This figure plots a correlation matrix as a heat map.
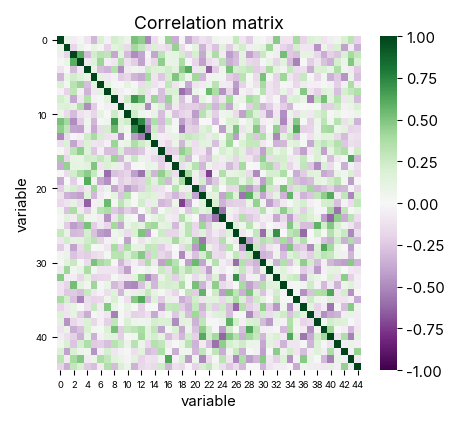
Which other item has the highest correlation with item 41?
24
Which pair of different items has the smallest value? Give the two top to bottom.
18, 22
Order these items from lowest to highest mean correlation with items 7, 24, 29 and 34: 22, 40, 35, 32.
32, 35, 40, 22
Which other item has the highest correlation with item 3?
2
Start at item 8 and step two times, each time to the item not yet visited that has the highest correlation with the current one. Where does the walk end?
12
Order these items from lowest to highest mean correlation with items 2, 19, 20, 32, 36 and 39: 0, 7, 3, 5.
0, 3, 7, 5
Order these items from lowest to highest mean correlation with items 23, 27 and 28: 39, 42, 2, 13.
42, 2, 39, 13
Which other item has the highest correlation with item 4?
19
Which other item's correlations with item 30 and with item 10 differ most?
20
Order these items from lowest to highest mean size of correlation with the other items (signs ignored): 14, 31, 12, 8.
31, 14, 8, 12
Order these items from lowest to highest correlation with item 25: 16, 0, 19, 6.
6, 0, 16, 19
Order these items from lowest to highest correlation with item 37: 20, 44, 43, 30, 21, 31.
21, 31, 44, 43, 30, 20
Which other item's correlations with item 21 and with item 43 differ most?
40
